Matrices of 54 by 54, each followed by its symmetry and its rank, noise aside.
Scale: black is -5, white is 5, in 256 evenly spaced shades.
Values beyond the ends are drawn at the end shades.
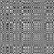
symmetric, rank two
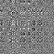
symmetric, rank four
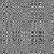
no symmetry, rank three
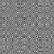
symmetric, rank two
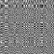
no symmetry, rank two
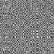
no symmetry, rank three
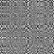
no symmetry, rank two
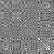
symmetric, rank four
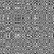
no symmetry, rank four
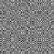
antisymmetric, rank four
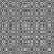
symmetric, rank two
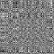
antisymmetric, rank four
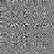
no symmetry, rank four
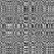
antisymmetric, rank two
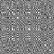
symmetric, rank three
